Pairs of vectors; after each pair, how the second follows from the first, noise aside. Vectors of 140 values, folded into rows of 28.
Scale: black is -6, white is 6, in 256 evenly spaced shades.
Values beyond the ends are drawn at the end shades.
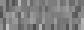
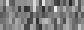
wrapped around, scaled up.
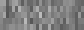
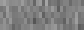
reversed, negated, shrunk.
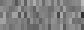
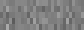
wrapped around, negated, shrunk.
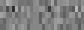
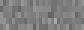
wrapped around, negated, shrunk.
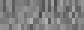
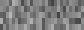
shuffled.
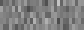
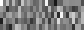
wrapped around, scaled up.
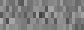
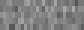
wrapped around, partly zeroed.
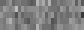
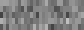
reversed.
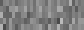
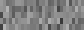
negated.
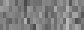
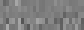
wrapped around, partly zeroed.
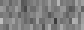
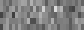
shuffled.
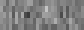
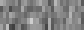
wrapped around.
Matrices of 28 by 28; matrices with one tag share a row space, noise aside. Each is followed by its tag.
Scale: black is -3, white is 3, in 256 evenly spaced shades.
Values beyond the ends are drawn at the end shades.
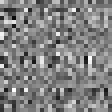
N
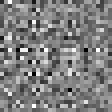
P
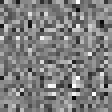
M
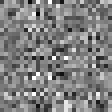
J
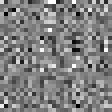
M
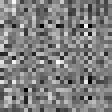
N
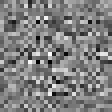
J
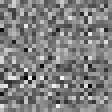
N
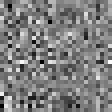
P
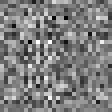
J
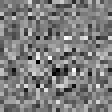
J
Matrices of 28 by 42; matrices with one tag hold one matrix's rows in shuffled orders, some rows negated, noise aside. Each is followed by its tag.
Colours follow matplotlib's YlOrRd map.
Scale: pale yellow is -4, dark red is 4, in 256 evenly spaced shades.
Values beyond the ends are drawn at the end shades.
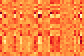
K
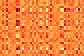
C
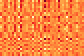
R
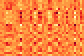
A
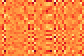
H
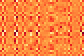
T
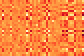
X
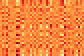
C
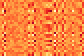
H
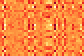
H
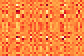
C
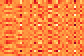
A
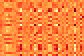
A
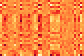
K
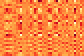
A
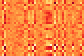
H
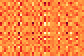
R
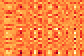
A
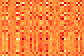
C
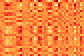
A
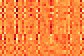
T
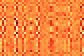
T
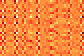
T
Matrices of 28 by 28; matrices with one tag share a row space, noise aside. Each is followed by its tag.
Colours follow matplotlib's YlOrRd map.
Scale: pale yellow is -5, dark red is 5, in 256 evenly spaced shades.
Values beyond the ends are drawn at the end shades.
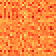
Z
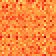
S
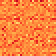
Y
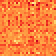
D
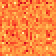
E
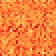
S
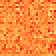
Y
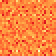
S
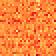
D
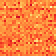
Y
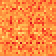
S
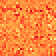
Y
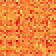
Y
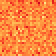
S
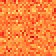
D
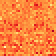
Y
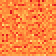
S
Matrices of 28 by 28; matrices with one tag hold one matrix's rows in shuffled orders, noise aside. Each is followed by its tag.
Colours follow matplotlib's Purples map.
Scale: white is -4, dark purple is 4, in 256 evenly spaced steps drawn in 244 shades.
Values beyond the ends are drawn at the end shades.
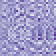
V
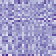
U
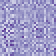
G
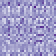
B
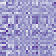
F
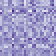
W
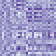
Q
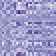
Q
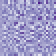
V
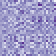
V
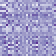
F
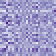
F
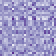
W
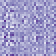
G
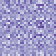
B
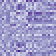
Q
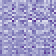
W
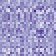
B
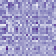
F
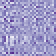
G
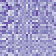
F
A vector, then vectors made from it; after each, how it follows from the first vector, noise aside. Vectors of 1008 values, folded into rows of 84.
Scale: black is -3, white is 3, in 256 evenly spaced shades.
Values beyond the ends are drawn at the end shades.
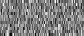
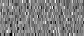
partly zeroed.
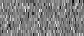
reversed, partly zeroed.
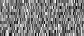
copied.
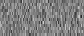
wrapped around, negated, shrunk.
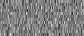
negated, shrunk.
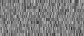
reversed, negated, shrunk.
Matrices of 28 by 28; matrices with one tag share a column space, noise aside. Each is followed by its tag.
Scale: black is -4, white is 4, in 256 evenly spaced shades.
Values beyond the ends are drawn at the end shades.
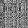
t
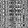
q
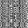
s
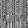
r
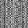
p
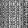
p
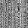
t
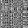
t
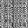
s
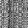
t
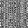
s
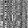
r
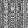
t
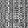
s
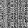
s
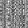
q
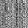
t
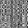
q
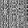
q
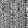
t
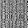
r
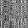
r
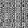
s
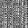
p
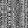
t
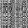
t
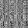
r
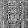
r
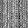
s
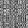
q
